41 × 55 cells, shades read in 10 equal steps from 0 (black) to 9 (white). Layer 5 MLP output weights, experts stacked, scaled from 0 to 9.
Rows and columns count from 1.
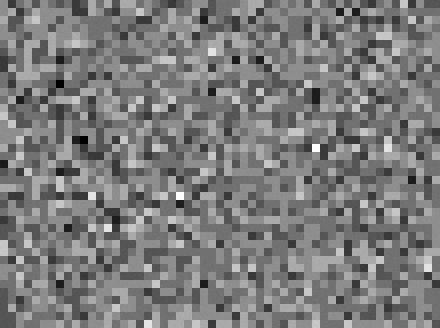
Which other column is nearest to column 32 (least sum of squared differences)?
37
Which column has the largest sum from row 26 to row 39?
39
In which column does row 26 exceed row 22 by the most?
8
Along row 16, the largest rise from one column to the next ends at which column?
52
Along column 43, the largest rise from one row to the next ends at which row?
3
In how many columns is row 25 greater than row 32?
22
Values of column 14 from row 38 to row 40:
4 5 6
